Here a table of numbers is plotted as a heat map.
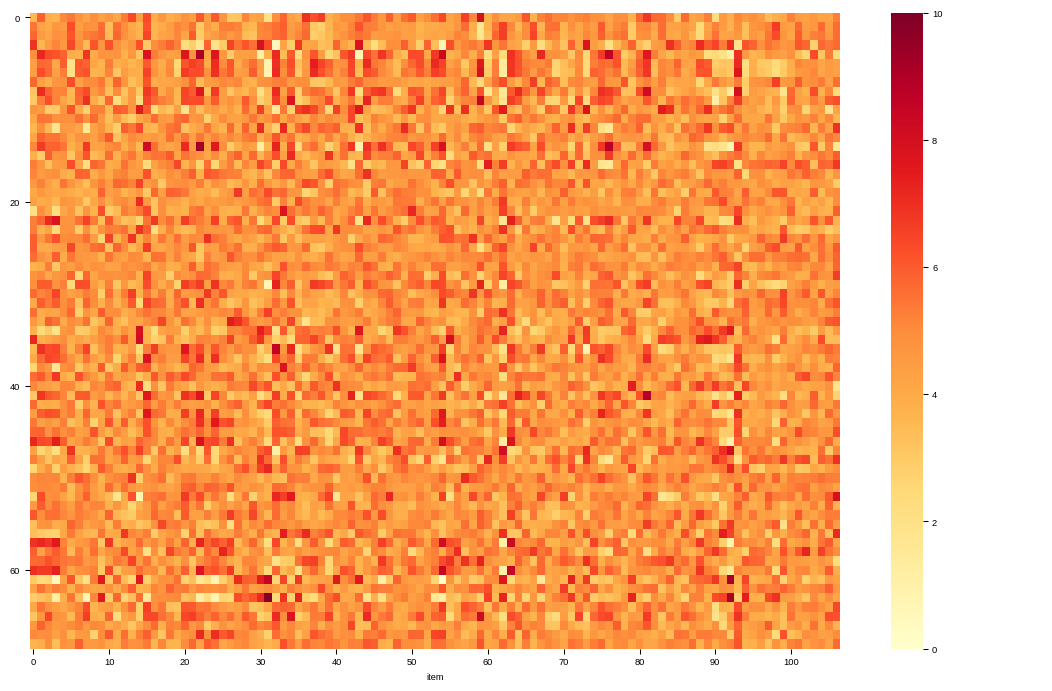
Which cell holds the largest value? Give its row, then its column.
63, 31
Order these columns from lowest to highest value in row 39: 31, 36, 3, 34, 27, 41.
36, 31, 27, 41, 34, 3
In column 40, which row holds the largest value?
61
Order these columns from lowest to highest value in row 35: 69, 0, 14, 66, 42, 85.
66, 69, 42, 85, 0, 14
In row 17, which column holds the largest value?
44
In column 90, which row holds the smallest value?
9
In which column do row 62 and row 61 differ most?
54
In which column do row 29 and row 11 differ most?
31
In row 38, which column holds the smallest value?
3
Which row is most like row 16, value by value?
48
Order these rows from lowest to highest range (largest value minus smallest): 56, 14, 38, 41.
56, 38, 41, 14
